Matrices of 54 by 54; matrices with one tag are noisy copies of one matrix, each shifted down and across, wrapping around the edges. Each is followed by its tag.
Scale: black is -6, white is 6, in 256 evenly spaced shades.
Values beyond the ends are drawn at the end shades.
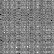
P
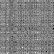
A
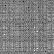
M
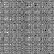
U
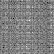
U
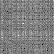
M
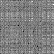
M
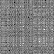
M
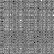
P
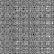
U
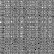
P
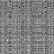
P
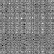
P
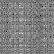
U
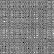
M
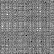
M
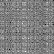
U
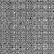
U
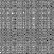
P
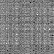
P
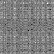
P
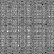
P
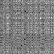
P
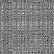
M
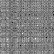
A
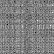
A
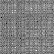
M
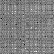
M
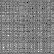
M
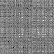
M
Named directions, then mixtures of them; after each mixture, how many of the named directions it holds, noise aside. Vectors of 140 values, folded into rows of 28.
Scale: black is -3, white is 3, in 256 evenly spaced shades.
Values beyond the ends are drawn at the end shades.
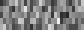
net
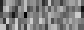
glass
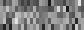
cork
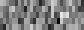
one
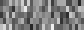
two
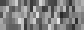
two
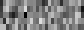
one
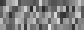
three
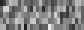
three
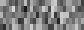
one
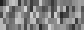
three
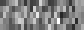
two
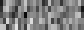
one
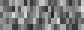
two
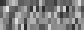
three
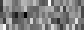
two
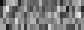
three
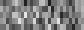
three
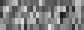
three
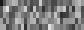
three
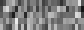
two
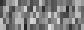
three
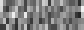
one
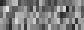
three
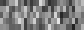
two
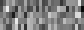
two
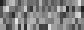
three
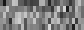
two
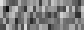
three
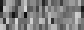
one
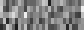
one
